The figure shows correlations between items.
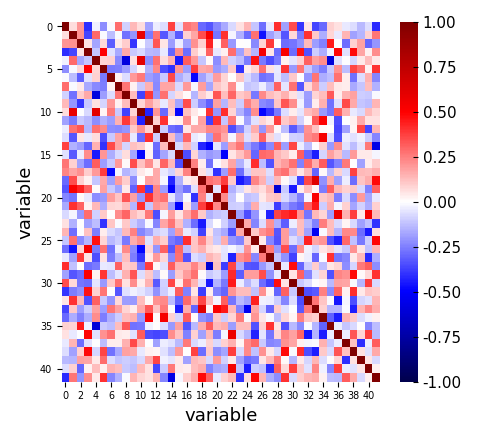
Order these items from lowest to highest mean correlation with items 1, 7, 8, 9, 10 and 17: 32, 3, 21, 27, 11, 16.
27, 3, 11, 32, 21, 16
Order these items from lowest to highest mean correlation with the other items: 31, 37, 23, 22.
23, 31, 37, 22
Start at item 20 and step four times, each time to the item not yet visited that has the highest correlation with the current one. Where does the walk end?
25
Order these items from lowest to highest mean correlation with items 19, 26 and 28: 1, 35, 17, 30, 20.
30, 1, 20, 17, 35
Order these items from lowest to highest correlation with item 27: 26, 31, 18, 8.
18, 31, 8, 26
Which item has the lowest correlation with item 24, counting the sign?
33
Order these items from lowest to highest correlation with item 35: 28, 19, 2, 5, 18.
5, 28, 18, 19, 2
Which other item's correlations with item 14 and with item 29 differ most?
41
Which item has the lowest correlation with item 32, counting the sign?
36
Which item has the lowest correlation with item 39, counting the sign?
37
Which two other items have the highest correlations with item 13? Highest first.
34, 11
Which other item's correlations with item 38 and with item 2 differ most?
29
